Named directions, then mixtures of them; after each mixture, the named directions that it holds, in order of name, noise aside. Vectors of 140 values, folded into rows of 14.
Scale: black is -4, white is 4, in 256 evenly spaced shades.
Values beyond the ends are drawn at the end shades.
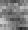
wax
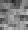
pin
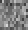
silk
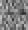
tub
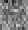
pin, tub, wax.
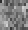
silk, wax.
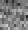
pin, silk, tub.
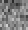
pin, silk, tub.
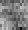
wax.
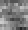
wax.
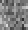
silk, tub, wax.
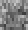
pin, tub.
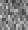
pin, tub.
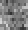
silk, tub, wax.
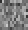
silk.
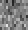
pin, silk, tub.
